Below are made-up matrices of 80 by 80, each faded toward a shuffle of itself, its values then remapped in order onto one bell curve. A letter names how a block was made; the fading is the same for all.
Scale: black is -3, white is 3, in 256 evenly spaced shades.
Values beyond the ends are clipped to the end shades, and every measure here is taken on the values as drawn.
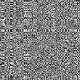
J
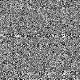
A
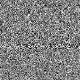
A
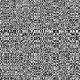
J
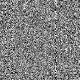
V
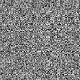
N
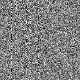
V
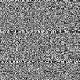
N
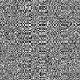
J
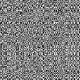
J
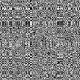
J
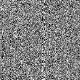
V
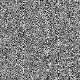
V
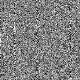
V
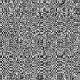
J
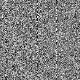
V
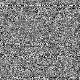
A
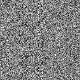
V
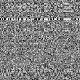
N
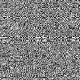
N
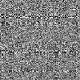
N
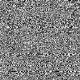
A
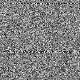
A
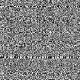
N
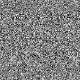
A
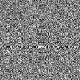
N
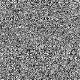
A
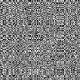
J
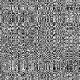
J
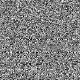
A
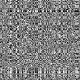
J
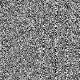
V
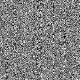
V
